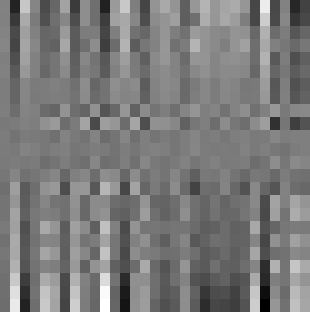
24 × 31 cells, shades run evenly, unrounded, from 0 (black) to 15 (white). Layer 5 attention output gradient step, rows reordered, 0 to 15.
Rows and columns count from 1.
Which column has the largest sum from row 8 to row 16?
11
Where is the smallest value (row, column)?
24, 27
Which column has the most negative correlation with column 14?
10
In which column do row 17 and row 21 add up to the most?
30
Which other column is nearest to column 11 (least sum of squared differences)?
2
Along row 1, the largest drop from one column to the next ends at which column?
28
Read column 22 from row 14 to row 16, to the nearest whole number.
7 6 7
